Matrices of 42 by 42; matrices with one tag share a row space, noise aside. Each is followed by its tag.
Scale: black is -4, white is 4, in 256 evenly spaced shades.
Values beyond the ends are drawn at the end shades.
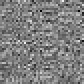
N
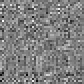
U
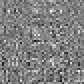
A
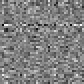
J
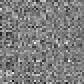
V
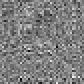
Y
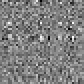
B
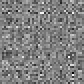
B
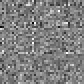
U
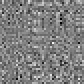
A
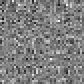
U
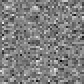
J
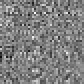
V
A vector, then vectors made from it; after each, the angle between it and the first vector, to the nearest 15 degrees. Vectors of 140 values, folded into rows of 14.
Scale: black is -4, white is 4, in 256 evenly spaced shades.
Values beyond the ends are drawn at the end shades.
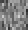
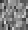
45 degrees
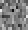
120 degrees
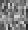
30 degrees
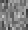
15 degrees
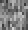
45 degrees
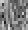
150 degrees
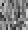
135 degrees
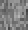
30 degrees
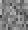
75 degrees
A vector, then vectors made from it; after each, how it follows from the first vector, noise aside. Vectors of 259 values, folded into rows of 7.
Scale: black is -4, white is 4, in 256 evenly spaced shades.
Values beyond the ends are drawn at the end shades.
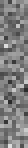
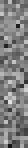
negated.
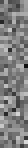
wrapped around, negated.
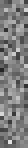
wrapped around.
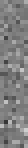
partly zeroed.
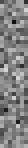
wrapped around, negated.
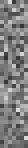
wrapped around.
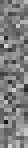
copied.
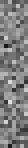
negated.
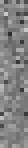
wrapped around, partly zeroed.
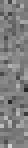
partly zeroed.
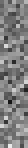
copied.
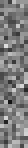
copied.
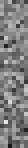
negated.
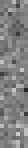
partly zeroed.
